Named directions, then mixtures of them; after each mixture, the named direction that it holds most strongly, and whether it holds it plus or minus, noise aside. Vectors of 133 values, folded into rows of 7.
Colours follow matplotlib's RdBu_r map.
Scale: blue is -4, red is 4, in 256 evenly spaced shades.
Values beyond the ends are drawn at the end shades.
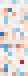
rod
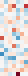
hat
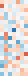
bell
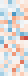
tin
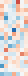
bell, plus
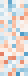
tin, plus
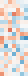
tin, minus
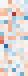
tin, minus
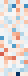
hat, minus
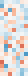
bell, minus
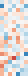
bell, minus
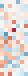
bell, minus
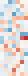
tin, plus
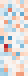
bell, plus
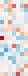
hat, plus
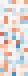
rod, minus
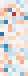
rod, plus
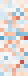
tin, plus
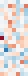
hat, plus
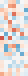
tin, minus
